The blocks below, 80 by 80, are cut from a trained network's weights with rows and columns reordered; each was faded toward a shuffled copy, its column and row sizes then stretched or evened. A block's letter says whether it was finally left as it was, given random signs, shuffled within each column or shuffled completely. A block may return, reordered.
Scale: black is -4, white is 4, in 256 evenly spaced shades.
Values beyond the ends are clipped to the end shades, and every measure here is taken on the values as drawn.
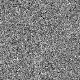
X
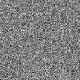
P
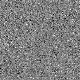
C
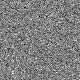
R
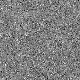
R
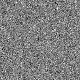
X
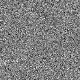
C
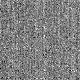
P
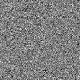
P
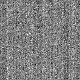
P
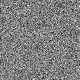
X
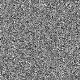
C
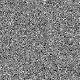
P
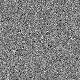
R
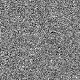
P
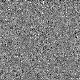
C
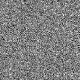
P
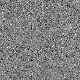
C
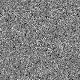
R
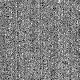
X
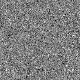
C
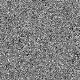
C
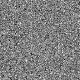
X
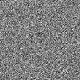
P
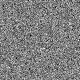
R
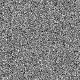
X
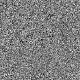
C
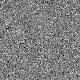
R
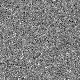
R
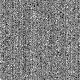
X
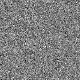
X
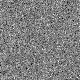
R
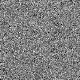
C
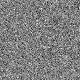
R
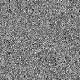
P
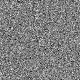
R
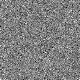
C
